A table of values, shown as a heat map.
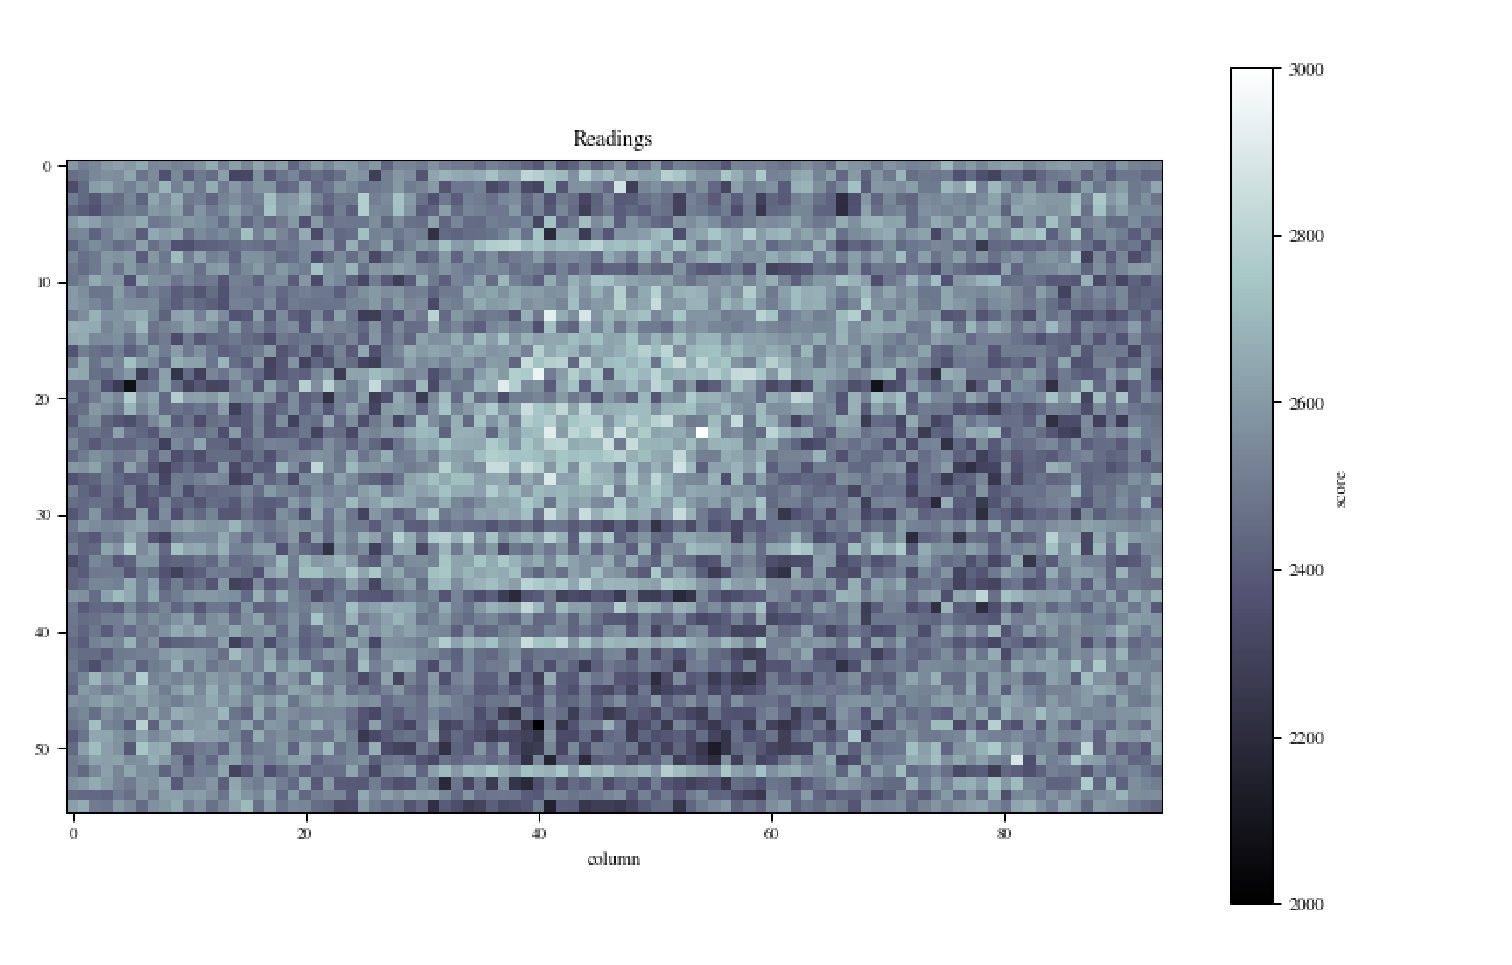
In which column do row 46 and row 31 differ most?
50
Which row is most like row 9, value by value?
39
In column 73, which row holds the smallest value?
23
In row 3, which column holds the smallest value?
66
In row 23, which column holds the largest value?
54
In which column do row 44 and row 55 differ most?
41
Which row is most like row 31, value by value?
45
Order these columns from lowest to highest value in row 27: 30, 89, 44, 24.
89, 24, 30, 44
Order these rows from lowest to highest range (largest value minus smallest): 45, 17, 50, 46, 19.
46, 45, 17, 50, 19
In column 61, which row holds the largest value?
18
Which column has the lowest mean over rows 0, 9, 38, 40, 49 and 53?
56
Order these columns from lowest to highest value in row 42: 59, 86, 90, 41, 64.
59, 64, 41, 86, 90
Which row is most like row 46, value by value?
0
